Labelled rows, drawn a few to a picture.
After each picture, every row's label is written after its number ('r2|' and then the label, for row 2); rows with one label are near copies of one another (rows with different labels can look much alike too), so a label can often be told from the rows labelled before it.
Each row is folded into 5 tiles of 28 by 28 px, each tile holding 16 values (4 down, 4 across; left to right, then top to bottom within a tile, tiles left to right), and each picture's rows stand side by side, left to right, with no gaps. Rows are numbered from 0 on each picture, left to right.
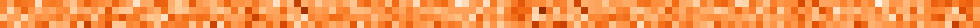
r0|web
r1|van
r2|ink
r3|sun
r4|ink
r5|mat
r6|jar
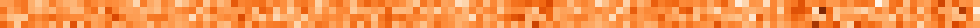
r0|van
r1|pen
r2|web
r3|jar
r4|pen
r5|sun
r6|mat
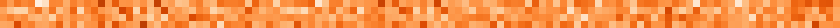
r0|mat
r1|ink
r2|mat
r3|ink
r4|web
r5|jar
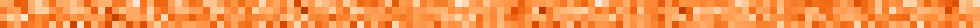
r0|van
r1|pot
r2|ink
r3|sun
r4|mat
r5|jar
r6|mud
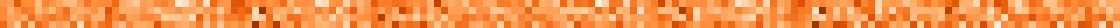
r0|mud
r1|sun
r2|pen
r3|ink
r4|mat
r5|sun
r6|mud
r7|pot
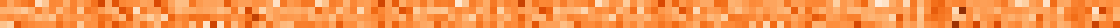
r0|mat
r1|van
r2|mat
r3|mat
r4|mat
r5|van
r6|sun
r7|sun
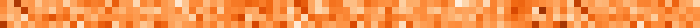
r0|ink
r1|jar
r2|pot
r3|sun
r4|ink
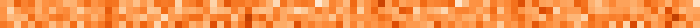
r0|mud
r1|web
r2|mat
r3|mat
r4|van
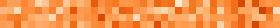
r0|pen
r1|mat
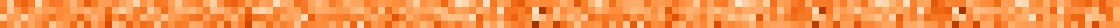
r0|web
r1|web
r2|van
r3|sun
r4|van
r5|sun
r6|sun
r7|jar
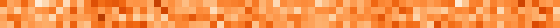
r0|pen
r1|ink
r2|pen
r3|mat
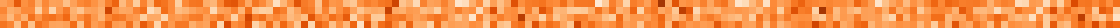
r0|mud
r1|web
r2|mud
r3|pen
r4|mat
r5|sun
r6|jar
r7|pen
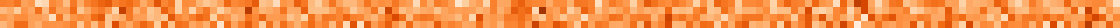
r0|jar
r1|mud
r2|van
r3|sun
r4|web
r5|web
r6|pot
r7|van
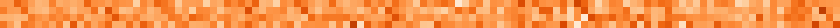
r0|van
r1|mud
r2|van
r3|mat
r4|pot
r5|sun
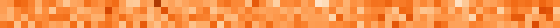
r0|mud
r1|ink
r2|jar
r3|jar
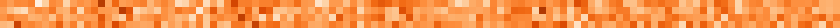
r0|mat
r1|pen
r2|jar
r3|sun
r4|pot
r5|pot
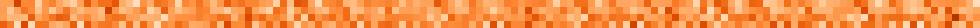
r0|mud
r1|web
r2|pot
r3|van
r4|van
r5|pot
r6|van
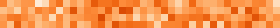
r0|pen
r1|van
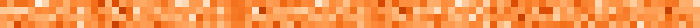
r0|mat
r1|sun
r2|mat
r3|pen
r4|mud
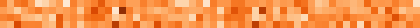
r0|sun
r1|sun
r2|van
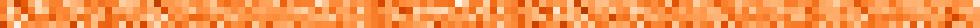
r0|pot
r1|ink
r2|mat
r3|mat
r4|ink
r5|mud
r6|van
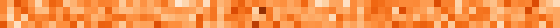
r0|pot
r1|sun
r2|sun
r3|mud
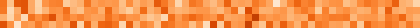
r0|pot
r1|van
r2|mud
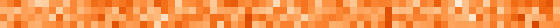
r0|jar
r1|web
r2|web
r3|jar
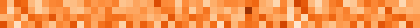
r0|pot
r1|mud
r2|pot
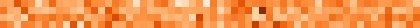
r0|van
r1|sun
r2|web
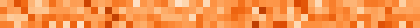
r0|van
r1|sun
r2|pot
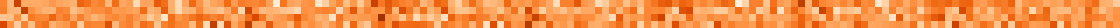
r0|ink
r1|van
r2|pen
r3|van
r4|jar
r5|mat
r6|jar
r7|mud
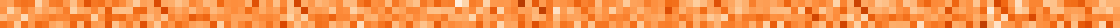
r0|web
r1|ink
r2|ink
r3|mat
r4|mud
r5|van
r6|ink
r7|pot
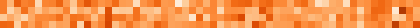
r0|web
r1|jar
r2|sun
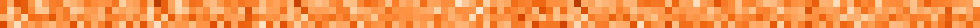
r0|pot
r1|pot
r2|ink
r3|pen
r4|ink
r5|mud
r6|web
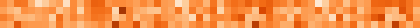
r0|sun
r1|jar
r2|jar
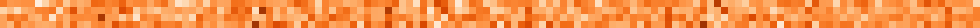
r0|pen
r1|sun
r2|mud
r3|pot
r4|web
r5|ink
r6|web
